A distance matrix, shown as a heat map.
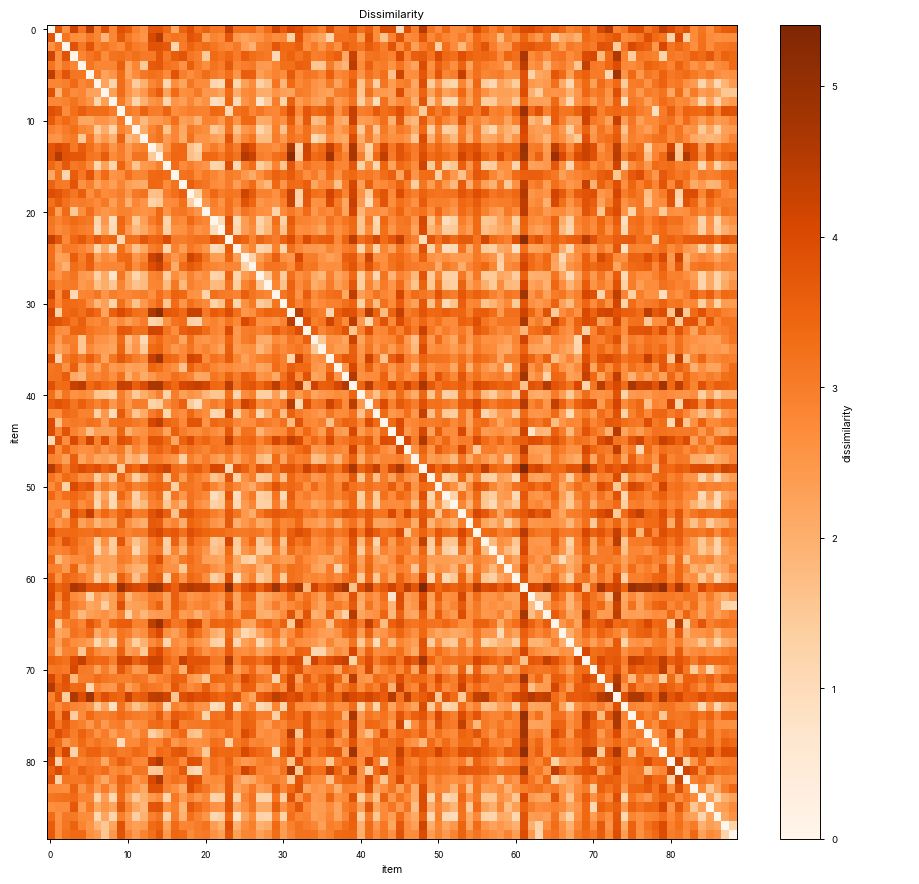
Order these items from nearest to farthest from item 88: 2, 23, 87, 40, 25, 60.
87, 40, 60, 25, 2, 23
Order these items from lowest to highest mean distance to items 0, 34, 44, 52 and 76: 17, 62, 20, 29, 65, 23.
62, 17, 20, 29, 65, 23
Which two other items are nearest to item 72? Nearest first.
5, 62
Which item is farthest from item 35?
48
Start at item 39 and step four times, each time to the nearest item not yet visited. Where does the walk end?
83
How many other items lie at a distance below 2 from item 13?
7
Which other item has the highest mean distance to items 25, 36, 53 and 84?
14
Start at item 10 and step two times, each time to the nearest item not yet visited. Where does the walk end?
38
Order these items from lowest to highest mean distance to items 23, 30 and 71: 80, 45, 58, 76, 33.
58, 76, 80, 33, 45
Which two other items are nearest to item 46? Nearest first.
76, 55
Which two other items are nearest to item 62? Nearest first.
44, 5
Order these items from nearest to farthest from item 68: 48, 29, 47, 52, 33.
47, 52, 29, 33, 48
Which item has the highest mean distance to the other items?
61
